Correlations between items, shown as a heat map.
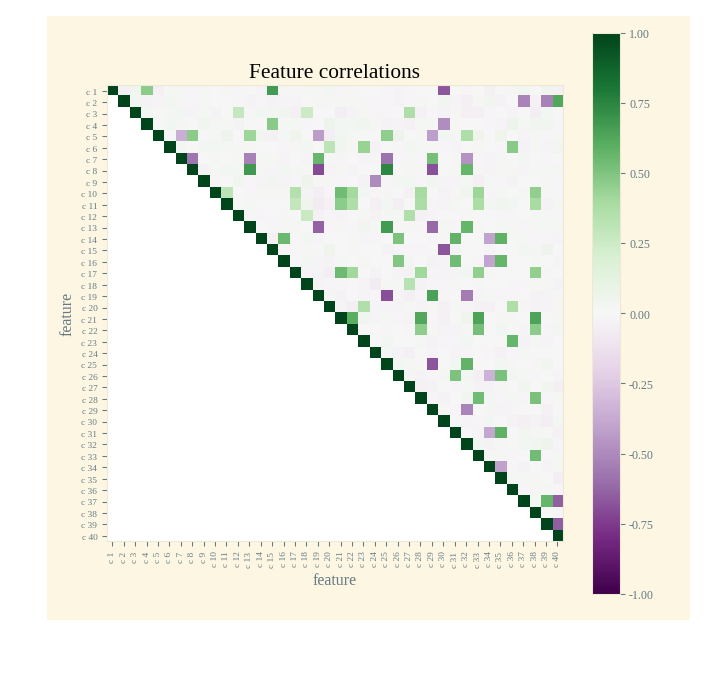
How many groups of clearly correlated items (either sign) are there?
8
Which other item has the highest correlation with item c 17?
c 21
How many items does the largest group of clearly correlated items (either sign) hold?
8
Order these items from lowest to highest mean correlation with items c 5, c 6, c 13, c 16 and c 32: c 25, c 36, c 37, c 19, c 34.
c 19, c 34, c 37, c 36, c 25
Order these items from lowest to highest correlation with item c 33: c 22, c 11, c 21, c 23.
c 23, c 11, c 22, c 21
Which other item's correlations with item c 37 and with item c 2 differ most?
c 40
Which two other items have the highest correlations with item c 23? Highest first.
c 36, c 6
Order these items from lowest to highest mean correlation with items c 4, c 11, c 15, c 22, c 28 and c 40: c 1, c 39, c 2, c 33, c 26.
c 39, c 26, c 2, c 1, c 33
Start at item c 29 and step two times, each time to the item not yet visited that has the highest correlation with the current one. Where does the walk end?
c 7
